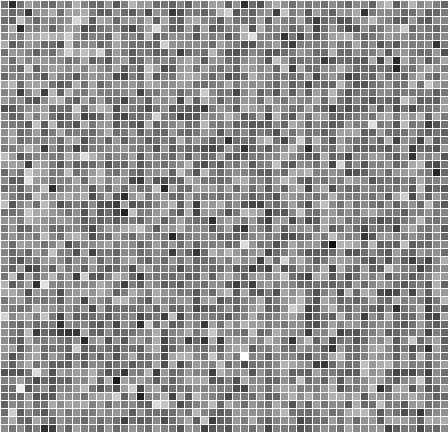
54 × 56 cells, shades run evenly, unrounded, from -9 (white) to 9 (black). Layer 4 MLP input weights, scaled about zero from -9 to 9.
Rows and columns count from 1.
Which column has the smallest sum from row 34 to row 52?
36
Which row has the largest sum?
19
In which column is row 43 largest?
11
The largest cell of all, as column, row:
42, 31
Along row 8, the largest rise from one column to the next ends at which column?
50
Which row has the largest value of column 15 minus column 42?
48
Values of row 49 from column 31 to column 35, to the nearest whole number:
4 -1 -1 1 -2
